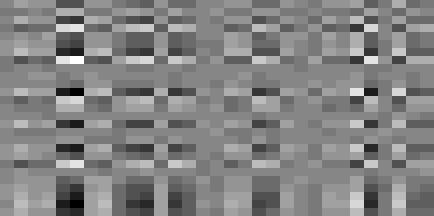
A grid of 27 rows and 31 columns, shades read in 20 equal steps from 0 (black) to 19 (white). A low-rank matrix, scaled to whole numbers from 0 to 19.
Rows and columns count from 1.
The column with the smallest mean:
6
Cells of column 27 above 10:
7
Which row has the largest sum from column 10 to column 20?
8
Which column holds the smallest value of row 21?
26
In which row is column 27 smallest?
12
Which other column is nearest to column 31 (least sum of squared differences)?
14
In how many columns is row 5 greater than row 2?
14
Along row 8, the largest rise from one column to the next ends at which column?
27
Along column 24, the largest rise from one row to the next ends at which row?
5
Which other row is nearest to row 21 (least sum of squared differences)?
13
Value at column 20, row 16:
7
